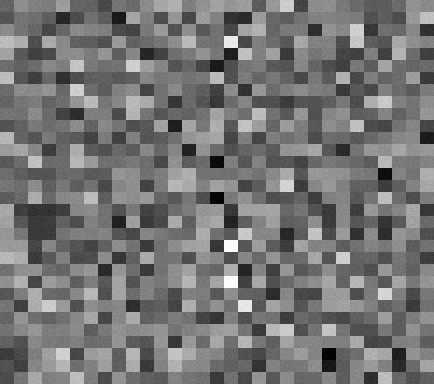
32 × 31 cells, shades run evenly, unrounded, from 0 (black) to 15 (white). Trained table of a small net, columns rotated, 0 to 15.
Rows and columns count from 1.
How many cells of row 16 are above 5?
26
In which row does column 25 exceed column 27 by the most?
22
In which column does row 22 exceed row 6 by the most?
25
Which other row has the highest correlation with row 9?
17
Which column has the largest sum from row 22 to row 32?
14
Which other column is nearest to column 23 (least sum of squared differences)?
15
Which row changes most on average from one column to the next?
24
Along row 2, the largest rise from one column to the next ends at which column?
10
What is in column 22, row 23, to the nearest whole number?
5
